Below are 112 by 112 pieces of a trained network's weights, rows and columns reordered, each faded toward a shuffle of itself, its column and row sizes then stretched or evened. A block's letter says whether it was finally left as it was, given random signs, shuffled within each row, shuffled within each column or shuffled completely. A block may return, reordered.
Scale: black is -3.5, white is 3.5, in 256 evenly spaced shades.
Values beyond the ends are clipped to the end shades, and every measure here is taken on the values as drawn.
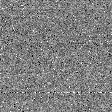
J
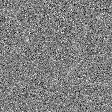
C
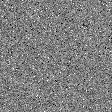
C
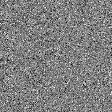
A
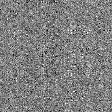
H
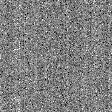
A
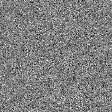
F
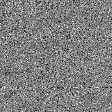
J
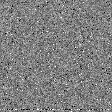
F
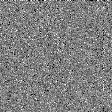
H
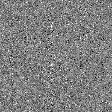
A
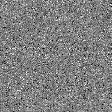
H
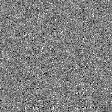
H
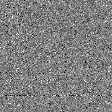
F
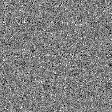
F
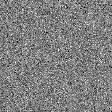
A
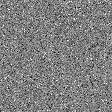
C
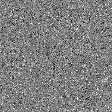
A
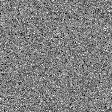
J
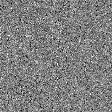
A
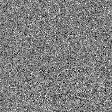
F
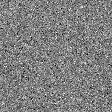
C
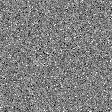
C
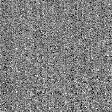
H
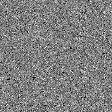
F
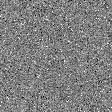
C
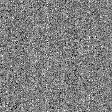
A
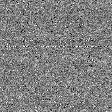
H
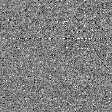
H
